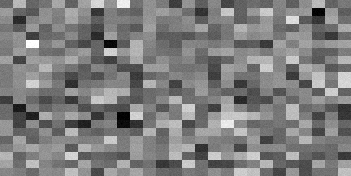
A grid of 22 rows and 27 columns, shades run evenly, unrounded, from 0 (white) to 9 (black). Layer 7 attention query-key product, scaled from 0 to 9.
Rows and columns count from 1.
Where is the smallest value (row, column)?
6, 3
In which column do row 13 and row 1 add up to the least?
8
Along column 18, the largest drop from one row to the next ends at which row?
2
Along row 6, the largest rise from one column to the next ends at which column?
4
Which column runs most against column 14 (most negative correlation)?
10
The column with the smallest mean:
18
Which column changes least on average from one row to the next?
22
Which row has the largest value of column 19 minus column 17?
13
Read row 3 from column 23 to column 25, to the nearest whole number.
1 6 7
